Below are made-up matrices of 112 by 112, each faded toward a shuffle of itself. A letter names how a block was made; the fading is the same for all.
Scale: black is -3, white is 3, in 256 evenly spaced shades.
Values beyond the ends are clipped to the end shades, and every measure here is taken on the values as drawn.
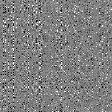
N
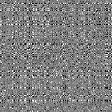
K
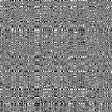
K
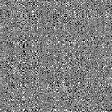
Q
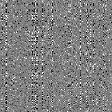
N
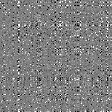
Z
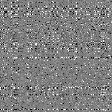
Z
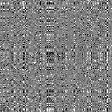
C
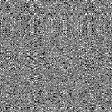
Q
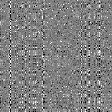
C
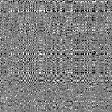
K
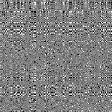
K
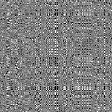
C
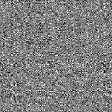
Q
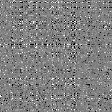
Z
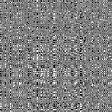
C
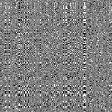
C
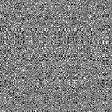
Q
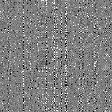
N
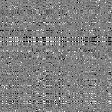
K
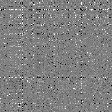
Z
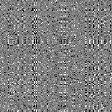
C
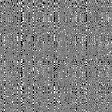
C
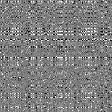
K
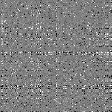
Z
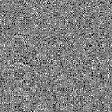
Q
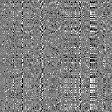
C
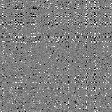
Z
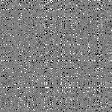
Z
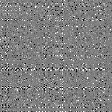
Z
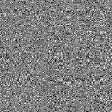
Q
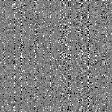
N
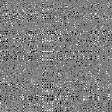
Z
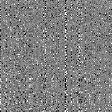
N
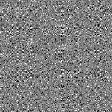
Q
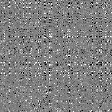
Z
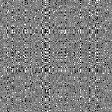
C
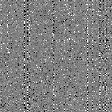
N
